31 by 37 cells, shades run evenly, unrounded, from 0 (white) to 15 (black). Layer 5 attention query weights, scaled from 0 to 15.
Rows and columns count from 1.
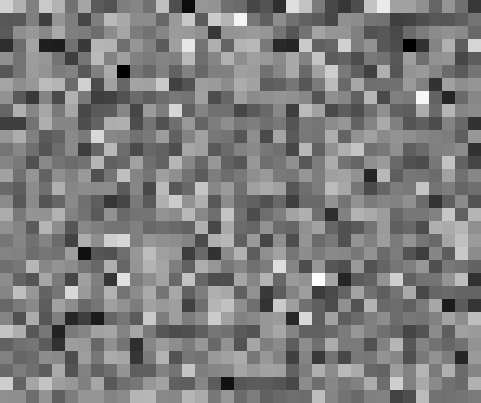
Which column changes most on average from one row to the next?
9
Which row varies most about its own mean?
4
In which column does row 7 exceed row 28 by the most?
34
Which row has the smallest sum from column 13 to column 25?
5
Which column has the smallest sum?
13
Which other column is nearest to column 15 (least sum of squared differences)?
20
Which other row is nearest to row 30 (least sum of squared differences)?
11
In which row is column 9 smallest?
19
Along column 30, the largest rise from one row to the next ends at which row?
2
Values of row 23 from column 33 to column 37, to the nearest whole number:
11 9 9 9 9
